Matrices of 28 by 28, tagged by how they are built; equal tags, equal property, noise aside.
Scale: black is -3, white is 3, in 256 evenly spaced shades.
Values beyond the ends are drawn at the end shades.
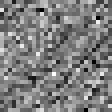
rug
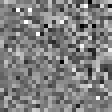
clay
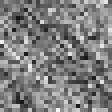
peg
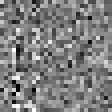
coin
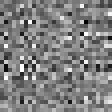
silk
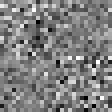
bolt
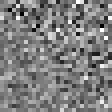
clay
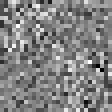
bolt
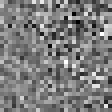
clay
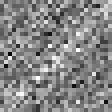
rug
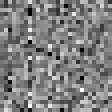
coin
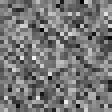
peg
